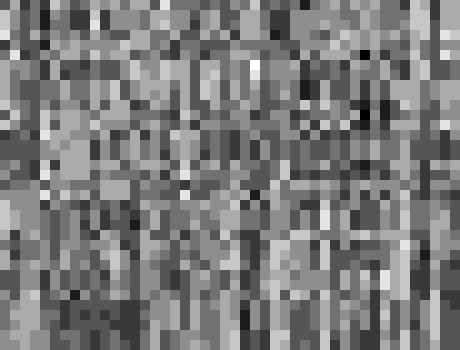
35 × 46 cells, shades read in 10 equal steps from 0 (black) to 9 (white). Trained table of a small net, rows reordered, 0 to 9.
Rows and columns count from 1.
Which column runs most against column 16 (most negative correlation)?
36
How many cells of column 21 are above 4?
16
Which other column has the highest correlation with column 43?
26
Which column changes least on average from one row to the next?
3
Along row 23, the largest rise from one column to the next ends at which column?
33
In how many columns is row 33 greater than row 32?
5
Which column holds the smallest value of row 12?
37
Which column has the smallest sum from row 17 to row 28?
43
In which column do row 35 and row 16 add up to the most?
41
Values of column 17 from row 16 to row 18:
2 5 2
